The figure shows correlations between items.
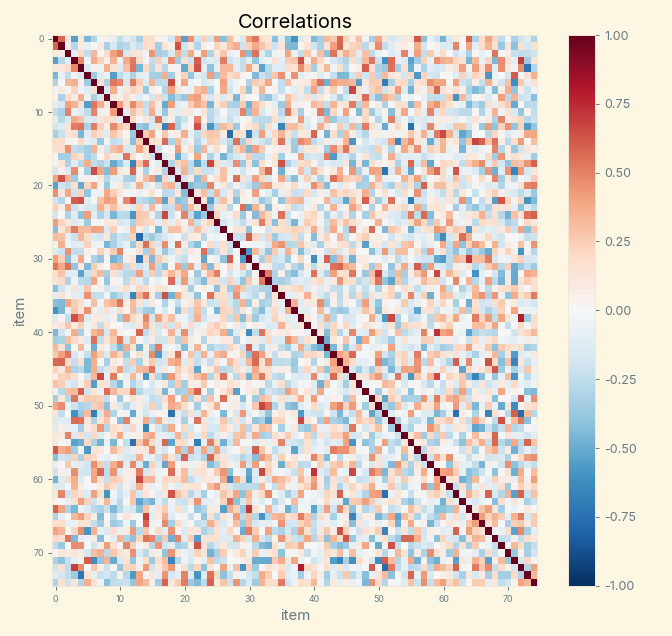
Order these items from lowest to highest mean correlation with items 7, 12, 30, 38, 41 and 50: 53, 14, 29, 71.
71, 29, 14, 53
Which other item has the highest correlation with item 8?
48
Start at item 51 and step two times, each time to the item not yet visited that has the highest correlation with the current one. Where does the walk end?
5
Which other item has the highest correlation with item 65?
14
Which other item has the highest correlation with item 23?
29
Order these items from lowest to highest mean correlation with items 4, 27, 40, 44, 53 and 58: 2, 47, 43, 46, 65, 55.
55, 65, 47, 2, 43, 46
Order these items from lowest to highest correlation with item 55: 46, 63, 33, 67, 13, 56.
46, 63, 67, 33, 56, 13
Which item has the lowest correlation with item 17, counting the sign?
12
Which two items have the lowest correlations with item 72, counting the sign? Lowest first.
51, 29
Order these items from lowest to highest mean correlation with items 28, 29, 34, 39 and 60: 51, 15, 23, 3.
51, 3, 23, 15
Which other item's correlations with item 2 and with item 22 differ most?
68
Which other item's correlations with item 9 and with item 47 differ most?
6
